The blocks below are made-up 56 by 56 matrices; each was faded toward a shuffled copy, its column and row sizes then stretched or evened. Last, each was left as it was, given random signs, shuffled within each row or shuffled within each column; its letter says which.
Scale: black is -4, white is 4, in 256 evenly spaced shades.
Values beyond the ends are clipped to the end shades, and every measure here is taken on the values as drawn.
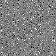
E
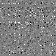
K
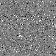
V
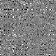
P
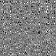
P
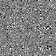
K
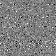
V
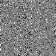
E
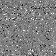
V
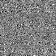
V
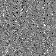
E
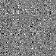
K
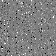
E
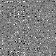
K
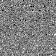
V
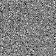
E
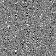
E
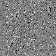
E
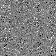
E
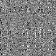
P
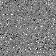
V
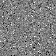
E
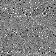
V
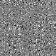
K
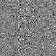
P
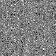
E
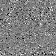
V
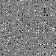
K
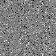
E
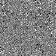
E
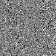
E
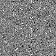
E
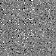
K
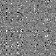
P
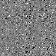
K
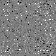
P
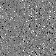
E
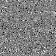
V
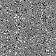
E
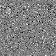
V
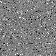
V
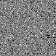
K
